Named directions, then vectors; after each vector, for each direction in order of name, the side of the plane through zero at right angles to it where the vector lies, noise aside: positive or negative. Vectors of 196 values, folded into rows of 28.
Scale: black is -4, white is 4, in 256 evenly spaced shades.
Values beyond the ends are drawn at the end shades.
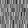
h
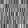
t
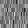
positive, positive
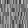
positive, negative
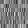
positive, positive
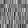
negative, negative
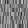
positive, negative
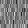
positive, positive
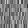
negative, positive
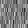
positive, positive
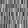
negative, positive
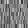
negative, positive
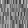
positive, negative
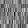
negative, negative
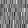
negative, negative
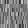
positive, negative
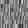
positive, negative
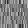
positive, negative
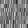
positive, positive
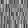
negative, positive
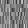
positive, negative
